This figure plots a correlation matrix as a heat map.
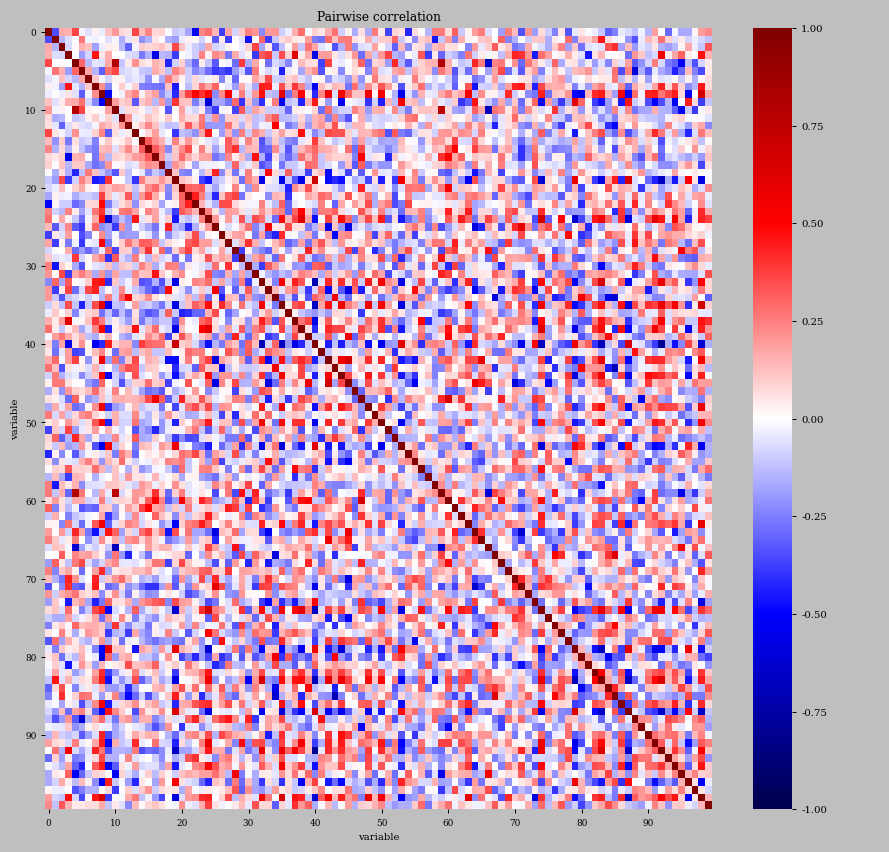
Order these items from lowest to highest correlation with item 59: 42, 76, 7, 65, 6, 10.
7, 6, 65, 42, 76, 10
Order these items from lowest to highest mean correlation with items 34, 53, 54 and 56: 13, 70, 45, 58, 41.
45, 13, 58, 41, 70
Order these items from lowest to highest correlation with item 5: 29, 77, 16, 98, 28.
98, 28, 29, 77, 16
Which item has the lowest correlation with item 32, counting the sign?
40
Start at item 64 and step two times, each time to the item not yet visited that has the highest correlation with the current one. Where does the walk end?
42
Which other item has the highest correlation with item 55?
33
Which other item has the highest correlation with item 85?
67
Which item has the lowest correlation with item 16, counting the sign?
3
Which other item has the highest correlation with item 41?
88
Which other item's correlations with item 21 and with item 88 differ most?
25
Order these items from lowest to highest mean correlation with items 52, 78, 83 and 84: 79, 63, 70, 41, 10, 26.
79, 41, 70, 10, 63, 26
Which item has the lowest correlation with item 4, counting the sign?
66
